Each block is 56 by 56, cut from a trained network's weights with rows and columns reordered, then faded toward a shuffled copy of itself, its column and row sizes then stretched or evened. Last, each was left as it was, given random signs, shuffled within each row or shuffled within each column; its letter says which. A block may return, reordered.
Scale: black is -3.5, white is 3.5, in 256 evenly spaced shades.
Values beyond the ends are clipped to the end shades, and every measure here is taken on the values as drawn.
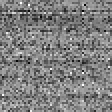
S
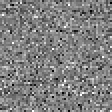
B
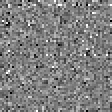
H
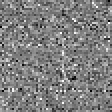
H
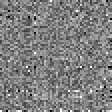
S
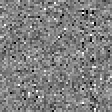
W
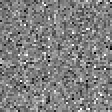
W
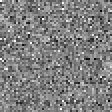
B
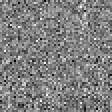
S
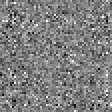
H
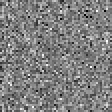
W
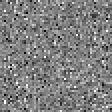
W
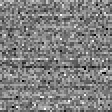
B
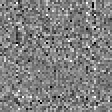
S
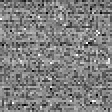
B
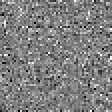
S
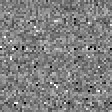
B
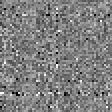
S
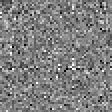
S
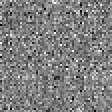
S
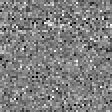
B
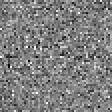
B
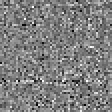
H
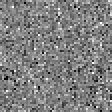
W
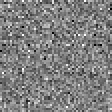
S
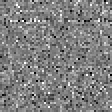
B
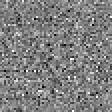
B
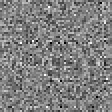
S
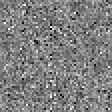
W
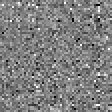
S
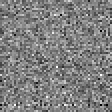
S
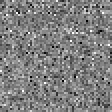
B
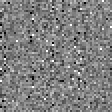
W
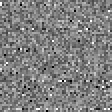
B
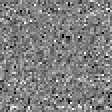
S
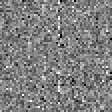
W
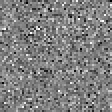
B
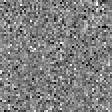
W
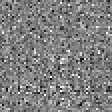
S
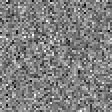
W
